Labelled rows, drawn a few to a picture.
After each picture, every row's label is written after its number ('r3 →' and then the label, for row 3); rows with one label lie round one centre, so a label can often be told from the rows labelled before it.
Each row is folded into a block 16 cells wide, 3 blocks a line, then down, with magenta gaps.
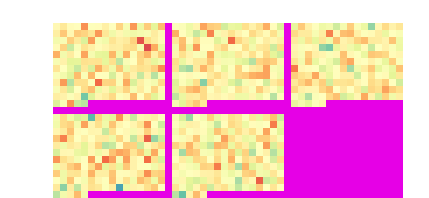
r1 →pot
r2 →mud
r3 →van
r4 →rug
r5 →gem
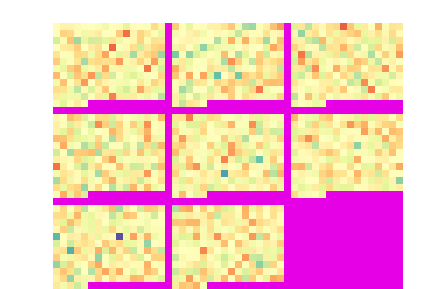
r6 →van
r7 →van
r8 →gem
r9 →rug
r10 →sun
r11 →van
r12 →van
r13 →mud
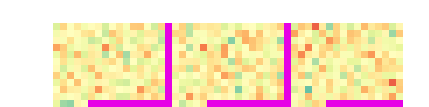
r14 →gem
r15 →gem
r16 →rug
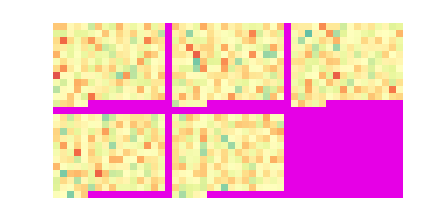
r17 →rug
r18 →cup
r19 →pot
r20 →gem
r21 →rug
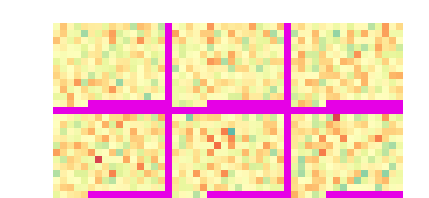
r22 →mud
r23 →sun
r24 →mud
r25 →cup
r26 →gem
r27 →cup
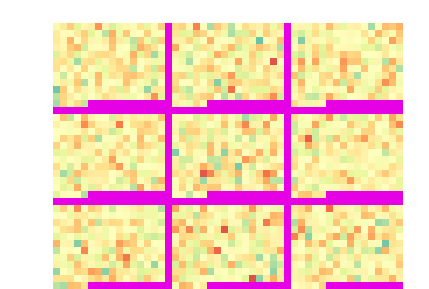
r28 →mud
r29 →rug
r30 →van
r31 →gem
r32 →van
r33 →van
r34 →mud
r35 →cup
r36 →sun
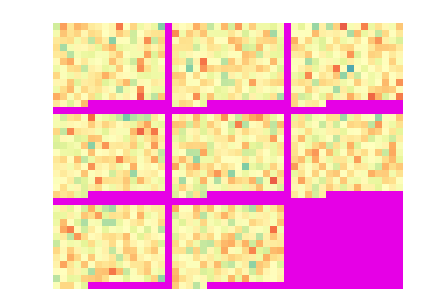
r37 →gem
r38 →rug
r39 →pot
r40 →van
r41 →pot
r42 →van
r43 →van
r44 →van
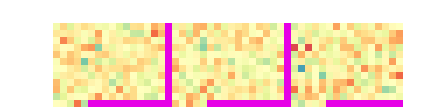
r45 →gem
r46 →pot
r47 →cup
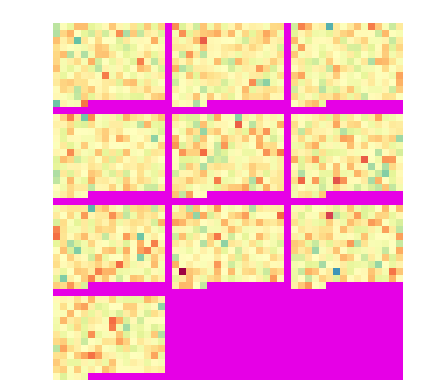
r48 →gem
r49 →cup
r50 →rug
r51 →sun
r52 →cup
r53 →cup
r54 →rug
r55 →mud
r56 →pot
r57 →van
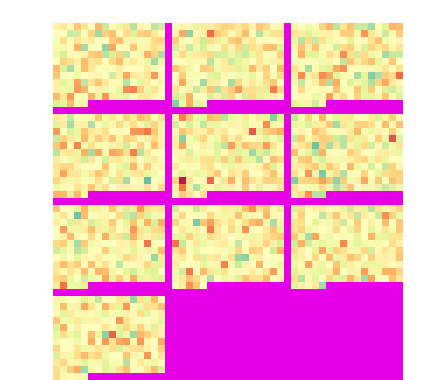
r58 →mud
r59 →pot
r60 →van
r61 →cup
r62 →sun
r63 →pot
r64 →cup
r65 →pot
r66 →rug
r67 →van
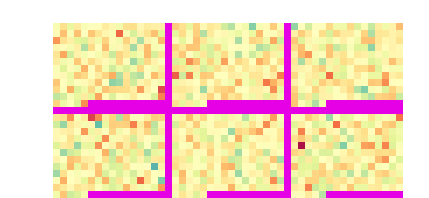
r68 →gem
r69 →van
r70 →van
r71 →sun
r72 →van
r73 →rug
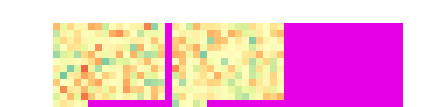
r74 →mud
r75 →gem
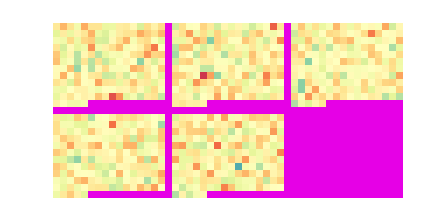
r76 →pot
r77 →van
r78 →rug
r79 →rug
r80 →gem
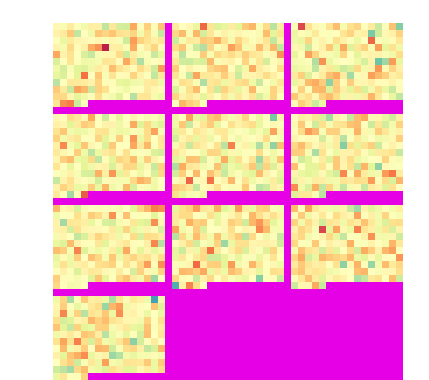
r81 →cup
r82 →pot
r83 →cup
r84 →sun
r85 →sun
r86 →rug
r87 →van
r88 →mud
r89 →rug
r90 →gem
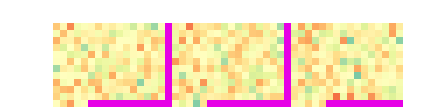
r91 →mud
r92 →sun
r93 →gem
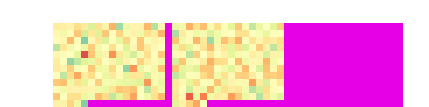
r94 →pot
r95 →mud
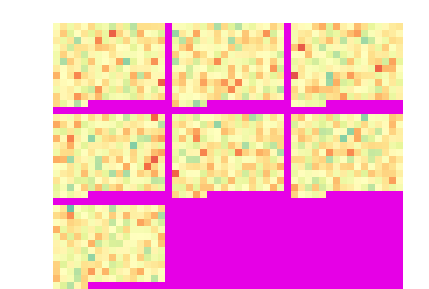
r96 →van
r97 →van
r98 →rug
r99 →van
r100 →mud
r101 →van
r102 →gem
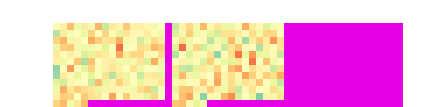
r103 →sun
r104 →mud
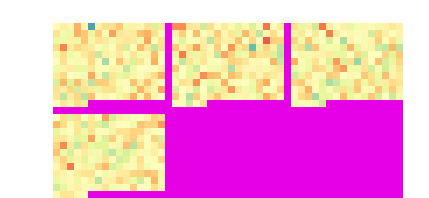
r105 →rug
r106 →van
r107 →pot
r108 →pot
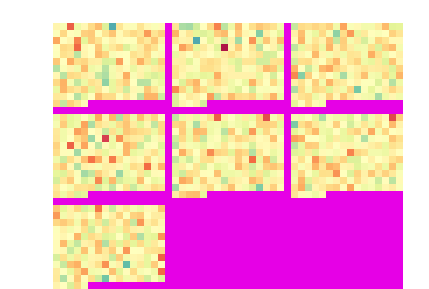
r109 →mud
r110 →cup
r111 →mud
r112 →cup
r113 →mud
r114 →van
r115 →rug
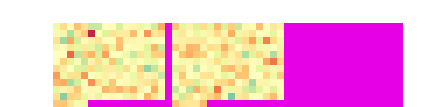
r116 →pot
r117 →cup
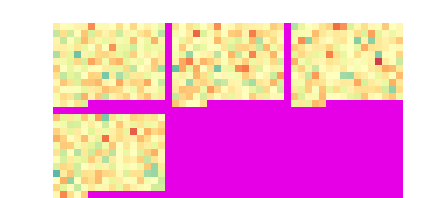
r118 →van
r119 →sun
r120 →rug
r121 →cup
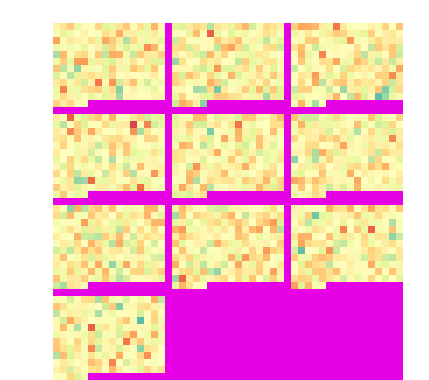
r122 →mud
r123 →pot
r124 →mud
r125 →sun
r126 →gem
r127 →cup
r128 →gem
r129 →pot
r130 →cup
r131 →van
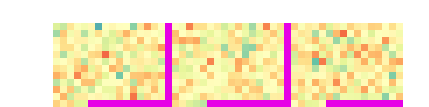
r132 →van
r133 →mud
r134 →cup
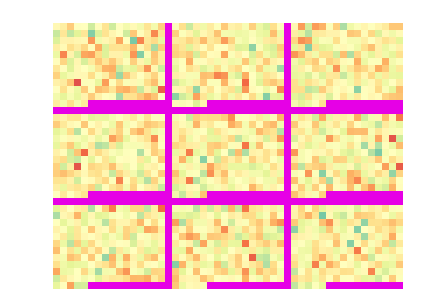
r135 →rug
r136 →gem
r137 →gem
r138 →pot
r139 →gem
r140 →pot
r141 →pot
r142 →cup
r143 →mud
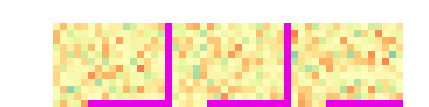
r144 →gem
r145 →mud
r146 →mud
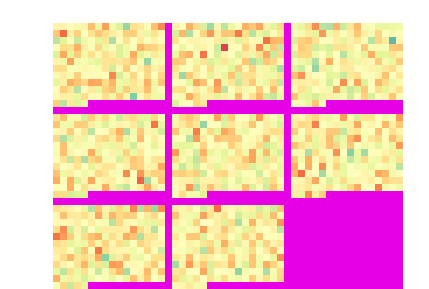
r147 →van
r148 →cup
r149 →rug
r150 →gem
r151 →mud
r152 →pot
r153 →rug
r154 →cup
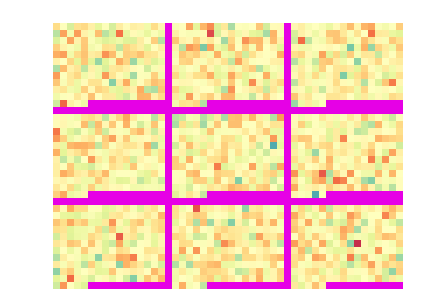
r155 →gem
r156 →mud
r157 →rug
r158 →cup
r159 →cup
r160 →cup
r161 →mud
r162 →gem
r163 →gem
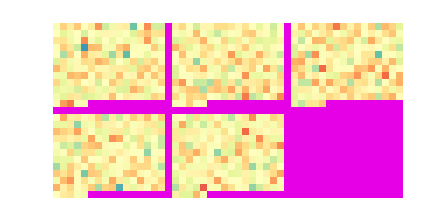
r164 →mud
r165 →sun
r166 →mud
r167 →mud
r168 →gem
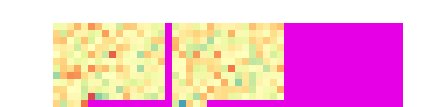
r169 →sun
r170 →gem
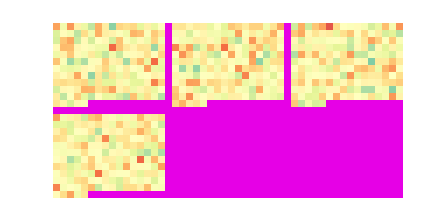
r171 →rug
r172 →cup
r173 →van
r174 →cup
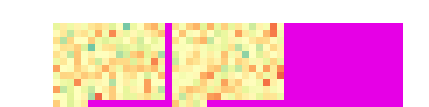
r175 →van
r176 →van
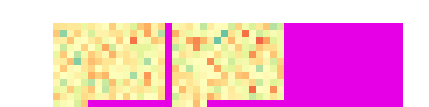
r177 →sun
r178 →mud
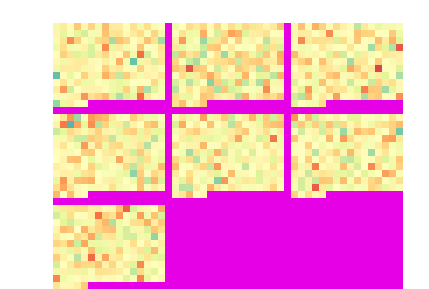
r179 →gem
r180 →sun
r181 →gem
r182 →sun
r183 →pot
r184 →pot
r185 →cup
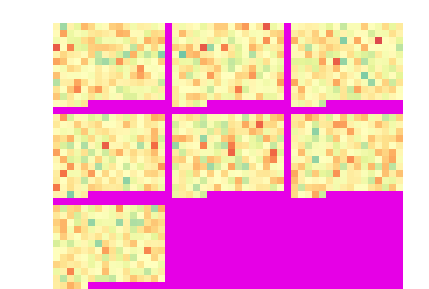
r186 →cup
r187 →cup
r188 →pot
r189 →van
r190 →van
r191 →rug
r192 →rug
